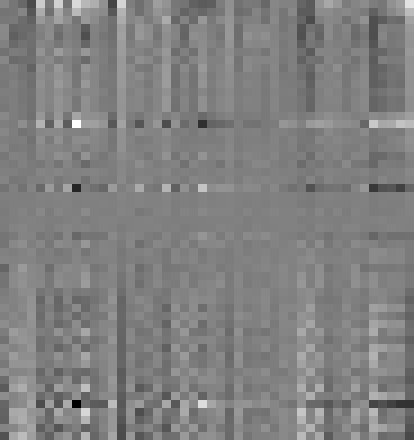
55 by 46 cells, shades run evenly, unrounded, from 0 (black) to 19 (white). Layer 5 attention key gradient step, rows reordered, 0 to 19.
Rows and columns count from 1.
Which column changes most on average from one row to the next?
10
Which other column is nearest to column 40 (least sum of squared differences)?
2
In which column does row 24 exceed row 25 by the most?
23
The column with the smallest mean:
1
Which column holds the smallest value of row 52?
16
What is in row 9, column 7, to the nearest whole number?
11
